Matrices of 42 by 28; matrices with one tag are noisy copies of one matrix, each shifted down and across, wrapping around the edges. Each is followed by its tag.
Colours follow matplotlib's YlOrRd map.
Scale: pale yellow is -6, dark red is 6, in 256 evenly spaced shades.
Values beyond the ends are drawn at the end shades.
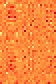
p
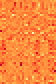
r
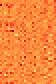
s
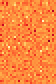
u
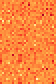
u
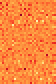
u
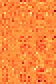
p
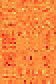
r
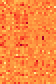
r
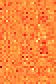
p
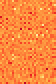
u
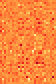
p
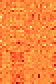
r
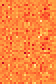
p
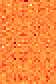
s
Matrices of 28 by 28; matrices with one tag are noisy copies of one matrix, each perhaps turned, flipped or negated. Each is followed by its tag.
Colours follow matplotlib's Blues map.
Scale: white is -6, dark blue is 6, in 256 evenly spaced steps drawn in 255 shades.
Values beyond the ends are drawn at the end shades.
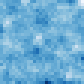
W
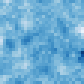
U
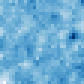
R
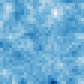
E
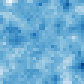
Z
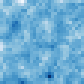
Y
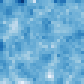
Y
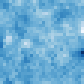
U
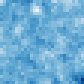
R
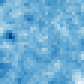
R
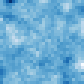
Z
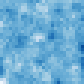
W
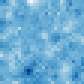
E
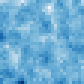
Y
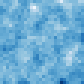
Y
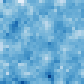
Y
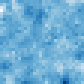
Z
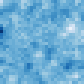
E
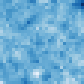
R
